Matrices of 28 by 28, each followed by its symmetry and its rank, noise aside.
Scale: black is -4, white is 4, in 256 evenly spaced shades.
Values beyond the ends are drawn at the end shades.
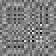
symmetric, rank two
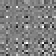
symmetric, rank two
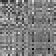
no symmetry, rank three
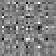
antisymmetric, rank two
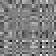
antisymmetric, rank two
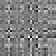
no symmetry, rank two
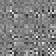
symmetric, rank two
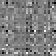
no symmetry, rank four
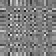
antisymmetric, rank two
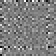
no symmetry, rank four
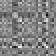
symmetric, rank two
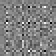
no symmetry, rank three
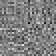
antisymmetric, rank four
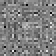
no symmetry, rank four
